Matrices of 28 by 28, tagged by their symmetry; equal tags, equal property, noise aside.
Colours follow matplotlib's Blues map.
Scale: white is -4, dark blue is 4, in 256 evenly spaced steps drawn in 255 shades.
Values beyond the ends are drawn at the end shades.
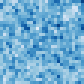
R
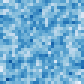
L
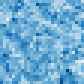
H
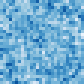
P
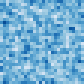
L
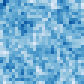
P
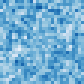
L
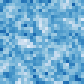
P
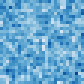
R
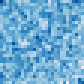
P
